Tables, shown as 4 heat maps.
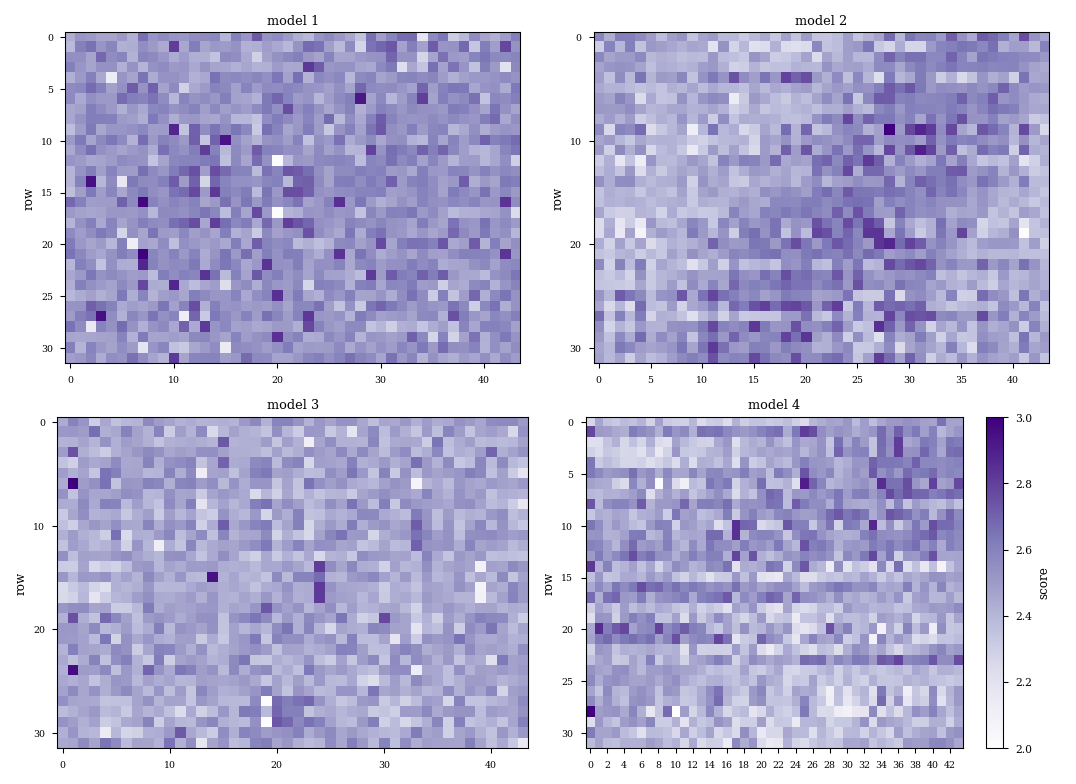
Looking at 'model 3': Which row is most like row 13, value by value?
7
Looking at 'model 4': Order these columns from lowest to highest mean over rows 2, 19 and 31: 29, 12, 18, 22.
22, 18, 12, 29
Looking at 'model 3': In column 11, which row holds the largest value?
30
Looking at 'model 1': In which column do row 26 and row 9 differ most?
10
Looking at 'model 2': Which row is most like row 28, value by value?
31
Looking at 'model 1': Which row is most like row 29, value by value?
25
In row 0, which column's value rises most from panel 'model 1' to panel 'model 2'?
34
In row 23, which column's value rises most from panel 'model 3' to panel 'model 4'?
40
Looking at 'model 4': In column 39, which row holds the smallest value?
14
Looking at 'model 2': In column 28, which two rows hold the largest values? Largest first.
9, 20
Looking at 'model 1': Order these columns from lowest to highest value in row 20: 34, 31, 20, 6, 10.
6, 10, 31, 20, 34
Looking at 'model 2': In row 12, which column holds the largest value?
26
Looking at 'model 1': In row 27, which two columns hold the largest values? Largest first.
3, 23
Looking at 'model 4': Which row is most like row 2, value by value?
3
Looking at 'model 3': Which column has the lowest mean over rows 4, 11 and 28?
23
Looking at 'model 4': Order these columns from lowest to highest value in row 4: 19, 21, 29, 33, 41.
19, 29, 21, 41, 33
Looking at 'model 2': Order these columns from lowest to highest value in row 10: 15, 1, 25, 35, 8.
15, 8, 1, 35, 25
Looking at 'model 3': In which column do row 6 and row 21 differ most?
1
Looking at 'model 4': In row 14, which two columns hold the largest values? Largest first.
0, 25
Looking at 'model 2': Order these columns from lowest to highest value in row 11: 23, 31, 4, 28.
4, 23, 28, 31
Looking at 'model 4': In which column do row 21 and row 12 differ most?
33
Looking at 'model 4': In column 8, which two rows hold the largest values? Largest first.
20, 16
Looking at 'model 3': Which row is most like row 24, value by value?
6
